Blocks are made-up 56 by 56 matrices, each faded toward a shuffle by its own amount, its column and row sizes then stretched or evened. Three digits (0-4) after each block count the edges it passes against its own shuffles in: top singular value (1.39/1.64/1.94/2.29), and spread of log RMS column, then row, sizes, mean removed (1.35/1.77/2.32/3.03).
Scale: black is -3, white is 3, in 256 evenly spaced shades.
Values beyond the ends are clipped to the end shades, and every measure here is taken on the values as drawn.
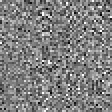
3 2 0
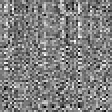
4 3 1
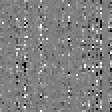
1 4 1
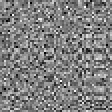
4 1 0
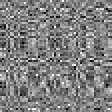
4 0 2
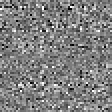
0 0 3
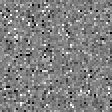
0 2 1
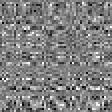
4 0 4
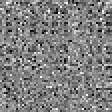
3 0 2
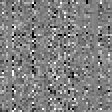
2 4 2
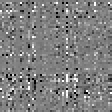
1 4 3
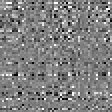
4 2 4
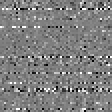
3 0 4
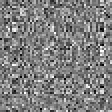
4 2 2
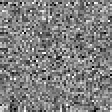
2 0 2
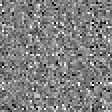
1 2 2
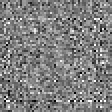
3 2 2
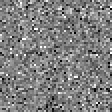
1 0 1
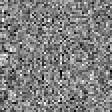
2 1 0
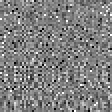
4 0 1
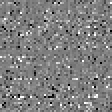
1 1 3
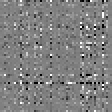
2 4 3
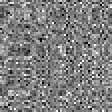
4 2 0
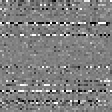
4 0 4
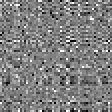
4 1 3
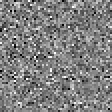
1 1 1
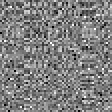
4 0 0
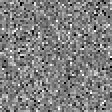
1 1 0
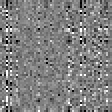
4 4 1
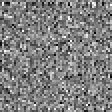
2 1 1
